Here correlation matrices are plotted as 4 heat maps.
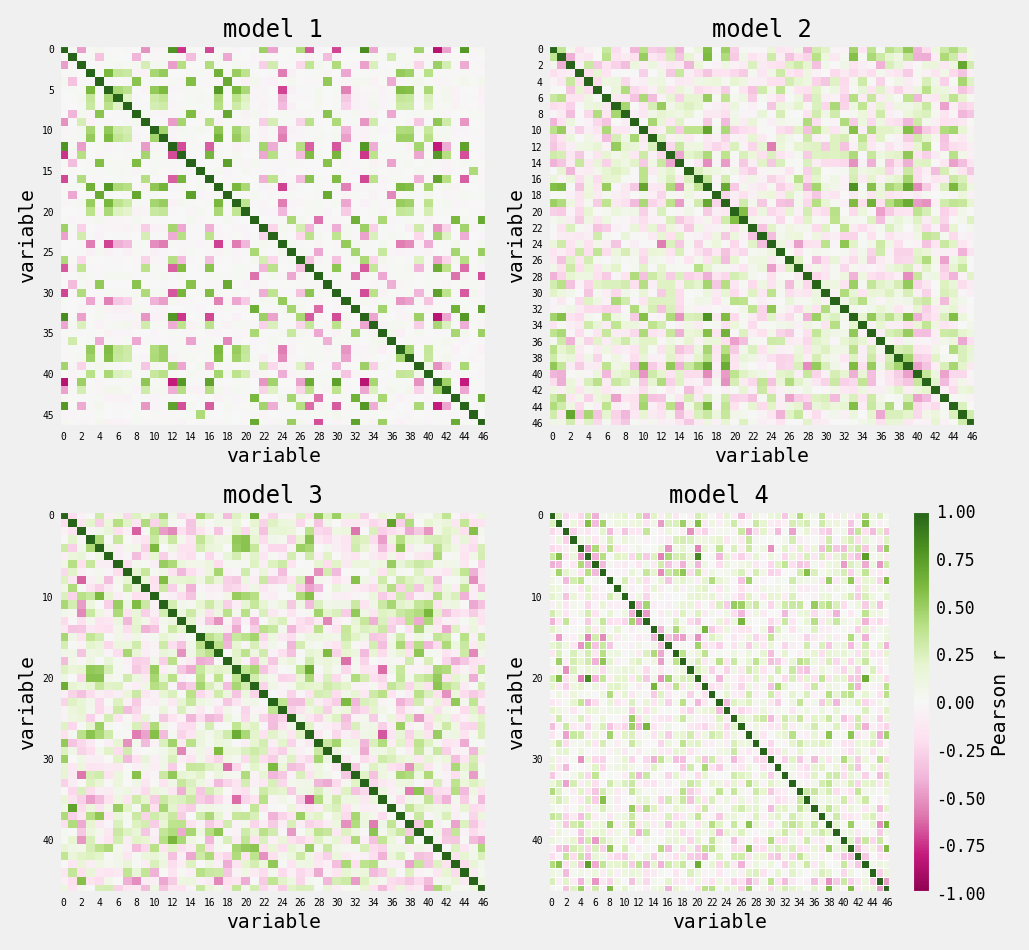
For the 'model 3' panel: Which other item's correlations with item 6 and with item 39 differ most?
17
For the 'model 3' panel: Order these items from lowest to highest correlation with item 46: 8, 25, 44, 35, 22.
35, 22, 8, 44, 25
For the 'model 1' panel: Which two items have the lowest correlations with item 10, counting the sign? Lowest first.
24, 31
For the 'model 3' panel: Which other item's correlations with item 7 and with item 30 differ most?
28
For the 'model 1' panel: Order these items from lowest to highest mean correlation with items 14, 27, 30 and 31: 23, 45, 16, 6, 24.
6, 45, 24, 23, 16
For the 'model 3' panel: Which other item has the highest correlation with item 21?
0
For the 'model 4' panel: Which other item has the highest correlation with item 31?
21
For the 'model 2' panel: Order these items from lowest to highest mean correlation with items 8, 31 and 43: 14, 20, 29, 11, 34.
14, 11, 20, 34, 29
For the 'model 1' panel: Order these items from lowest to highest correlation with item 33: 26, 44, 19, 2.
2, 19, 26, 44
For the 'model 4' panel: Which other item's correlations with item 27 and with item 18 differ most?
41
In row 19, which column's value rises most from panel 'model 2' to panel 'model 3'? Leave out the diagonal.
41
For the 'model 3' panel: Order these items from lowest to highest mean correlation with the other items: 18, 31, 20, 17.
18, 31, 17, 20
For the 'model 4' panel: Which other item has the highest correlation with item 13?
26
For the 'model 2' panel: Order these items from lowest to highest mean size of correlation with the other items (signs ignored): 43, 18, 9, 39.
18, 9, 43, 39
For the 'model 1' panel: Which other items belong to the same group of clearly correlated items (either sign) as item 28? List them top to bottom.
21, 25, 32, 35, 43, 46
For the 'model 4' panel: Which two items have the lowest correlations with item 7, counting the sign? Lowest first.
15, 6
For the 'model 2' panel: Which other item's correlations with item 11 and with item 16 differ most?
39
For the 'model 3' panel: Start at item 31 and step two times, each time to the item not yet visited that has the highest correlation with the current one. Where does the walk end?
43
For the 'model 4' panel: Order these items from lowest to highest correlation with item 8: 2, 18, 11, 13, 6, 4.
2, 13, 11, 6, 18, 4
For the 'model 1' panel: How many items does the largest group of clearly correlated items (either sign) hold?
17
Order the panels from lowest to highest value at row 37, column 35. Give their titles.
model 3, model 1, model 4, model 2
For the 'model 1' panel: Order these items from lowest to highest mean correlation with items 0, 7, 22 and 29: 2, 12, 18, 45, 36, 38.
2, 36, 45, 38, 18, 12
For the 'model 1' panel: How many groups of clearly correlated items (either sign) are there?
5
